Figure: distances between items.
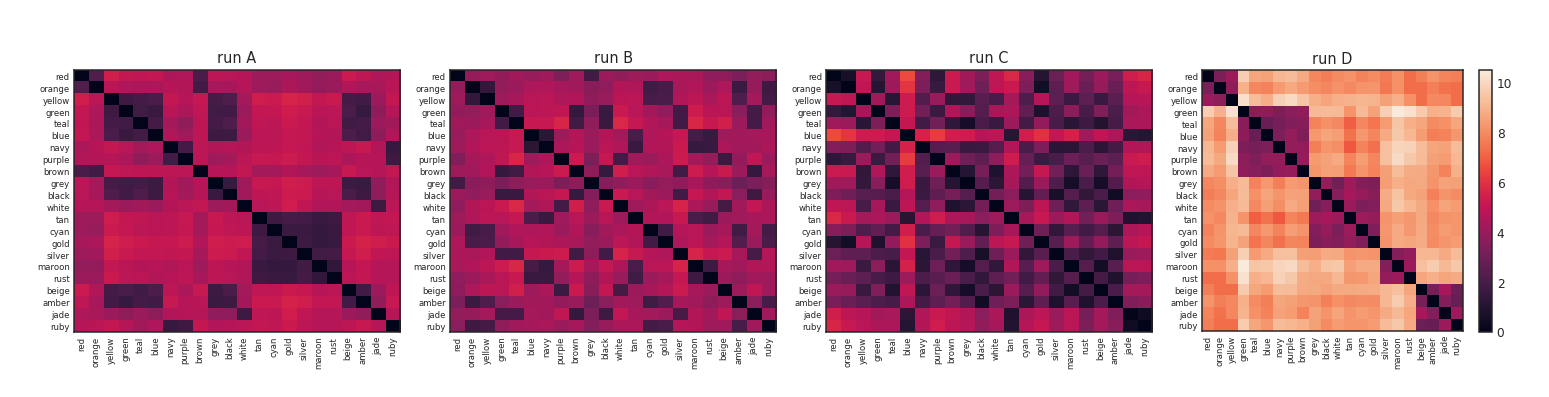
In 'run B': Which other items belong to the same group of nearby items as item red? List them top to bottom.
grey
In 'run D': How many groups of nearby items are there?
5
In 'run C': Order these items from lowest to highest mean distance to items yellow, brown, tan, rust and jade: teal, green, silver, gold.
teal, silver, green, gold
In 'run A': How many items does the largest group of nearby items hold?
8
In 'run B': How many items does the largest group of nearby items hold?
6
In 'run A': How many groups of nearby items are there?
5
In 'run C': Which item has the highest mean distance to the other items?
blue
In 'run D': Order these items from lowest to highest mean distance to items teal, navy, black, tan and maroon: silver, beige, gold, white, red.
gold, white, silver, red, beige
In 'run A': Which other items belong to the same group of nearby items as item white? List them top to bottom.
jade
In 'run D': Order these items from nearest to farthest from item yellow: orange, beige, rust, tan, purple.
orange, beige, rust, tan, purple
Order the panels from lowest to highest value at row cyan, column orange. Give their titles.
run B, run C, run A, run D
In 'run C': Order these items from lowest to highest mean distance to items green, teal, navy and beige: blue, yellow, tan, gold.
yellow, gold, tan, blue
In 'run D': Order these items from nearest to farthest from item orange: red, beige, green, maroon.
red, beige, maroon, green
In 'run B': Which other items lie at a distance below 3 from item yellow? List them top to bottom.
orange, cyan, gold, amber, ruby
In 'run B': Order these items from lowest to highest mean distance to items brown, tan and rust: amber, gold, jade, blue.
blue, jade, amber, gold
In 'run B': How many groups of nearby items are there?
5
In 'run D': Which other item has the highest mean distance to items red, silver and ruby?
green
